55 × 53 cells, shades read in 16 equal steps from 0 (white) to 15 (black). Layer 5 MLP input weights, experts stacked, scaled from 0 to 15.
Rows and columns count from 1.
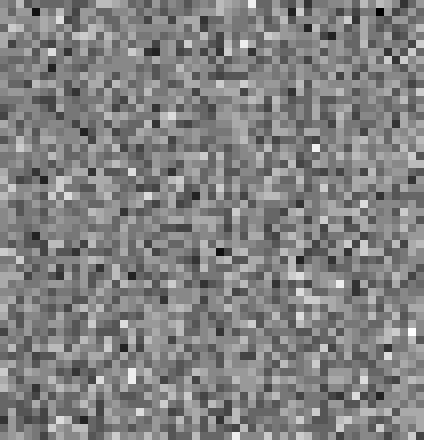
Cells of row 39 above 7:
19
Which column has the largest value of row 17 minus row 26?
46
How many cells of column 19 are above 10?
3
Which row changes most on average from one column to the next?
7
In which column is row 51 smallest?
21
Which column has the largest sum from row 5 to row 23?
39
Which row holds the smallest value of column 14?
44
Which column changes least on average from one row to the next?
4
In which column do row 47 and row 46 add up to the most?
10
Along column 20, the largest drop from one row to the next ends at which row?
8
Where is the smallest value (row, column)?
42, 52
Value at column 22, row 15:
2
